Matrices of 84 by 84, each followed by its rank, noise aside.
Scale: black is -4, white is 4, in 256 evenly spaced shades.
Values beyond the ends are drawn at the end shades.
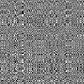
five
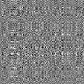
five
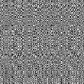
four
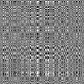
two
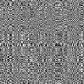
three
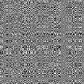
five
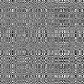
two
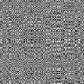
three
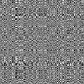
three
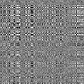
two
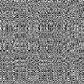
four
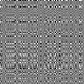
two
